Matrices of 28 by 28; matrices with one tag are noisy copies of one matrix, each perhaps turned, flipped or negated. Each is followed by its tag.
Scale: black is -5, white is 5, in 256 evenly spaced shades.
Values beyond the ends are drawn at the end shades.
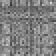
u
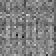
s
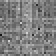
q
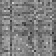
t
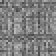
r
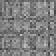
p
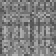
s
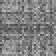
q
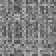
r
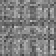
p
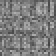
p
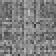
q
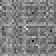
s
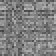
u
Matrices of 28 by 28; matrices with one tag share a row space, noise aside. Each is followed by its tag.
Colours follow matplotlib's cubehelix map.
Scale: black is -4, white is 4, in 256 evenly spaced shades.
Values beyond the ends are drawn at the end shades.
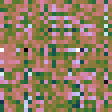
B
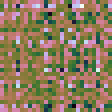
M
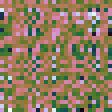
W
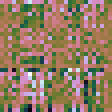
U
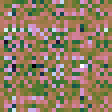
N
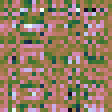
U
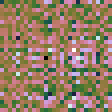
M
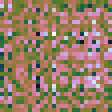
W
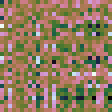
W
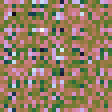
N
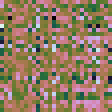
W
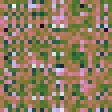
N
